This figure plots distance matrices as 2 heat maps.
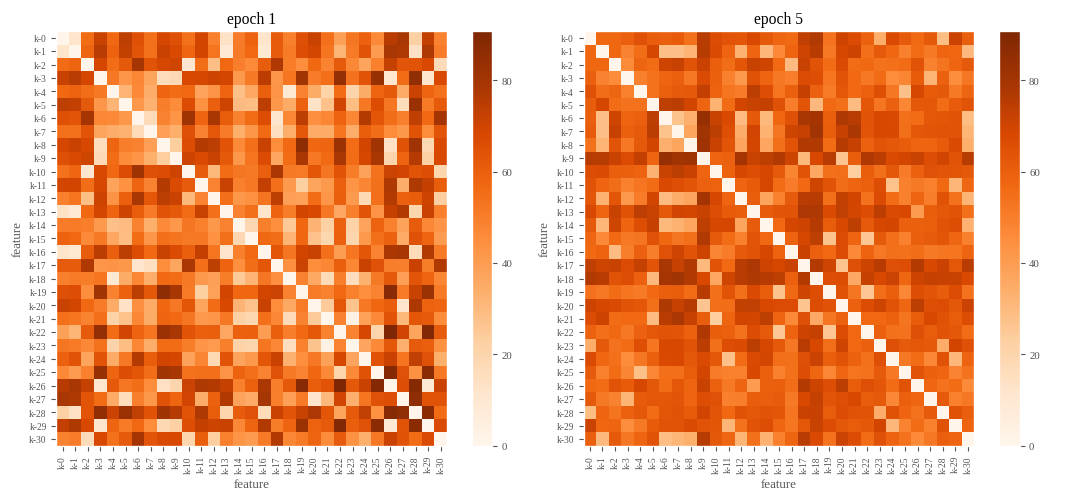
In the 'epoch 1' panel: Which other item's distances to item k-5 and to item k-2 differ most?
k-10
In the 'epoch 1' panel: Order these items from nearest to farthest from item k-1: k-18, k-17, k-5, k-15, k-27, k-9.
k-18, k-15, k-17, k-9, k-5, k-27
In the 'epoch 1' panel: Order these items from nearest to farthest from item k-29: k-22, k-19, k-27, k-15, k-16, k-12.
k-15, k-27, k-12, k-16, k-19, k-22
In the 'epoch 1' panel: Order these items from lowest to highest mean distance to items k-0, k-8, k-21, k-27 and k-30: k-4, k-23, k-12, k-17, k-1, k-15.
k-23, k-15, k-4, k-12, k-1, k-17
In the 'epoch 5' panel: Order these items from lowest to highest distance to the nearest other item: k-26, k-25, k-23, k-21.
k-21, k-25, k-23, k-26
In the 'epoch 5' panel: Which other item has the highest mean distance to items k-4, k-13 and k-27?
k-17
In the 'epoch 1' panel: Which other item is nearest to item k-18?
k-4
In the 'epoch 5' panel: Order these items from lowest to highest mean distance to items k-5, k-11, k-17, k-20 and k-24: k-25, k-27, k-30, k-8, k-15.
k-25, k-27, k-15, k-30, k-8
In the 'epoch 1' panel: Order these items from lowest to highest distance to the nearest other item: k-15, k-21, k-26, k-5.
k-21, k-26, k-5, k-15
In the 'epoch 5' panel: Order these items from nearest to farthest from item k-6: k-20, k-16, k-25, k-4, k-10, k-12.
k-12, k-25, k-4, k-16, k-10, k-20
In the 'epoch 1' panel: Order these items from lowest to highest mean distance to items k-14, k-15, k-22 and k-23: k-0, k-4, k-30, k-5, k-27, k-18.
k-18, k-4, k-5, k-27, k-30, k-0
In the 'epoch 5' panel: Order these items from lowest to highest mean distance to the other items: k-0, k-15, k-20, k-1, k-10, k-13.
k-1, k-15, k-10, k-0, k-20, k-13
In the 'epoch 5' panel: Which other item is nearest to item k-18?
k-5
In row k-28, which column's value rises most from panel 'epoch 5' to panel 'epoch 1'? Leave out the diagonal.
k-26
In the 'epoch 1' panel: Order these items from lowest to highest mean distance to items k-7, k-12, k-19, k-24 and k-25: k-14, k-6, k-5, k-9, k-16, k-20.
k-14, k-20, k-5, k-16, k-6, k-9
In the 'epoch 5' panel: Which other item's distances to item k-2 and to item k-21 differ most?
k-10
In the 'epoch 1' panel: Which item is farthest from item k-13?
k-27
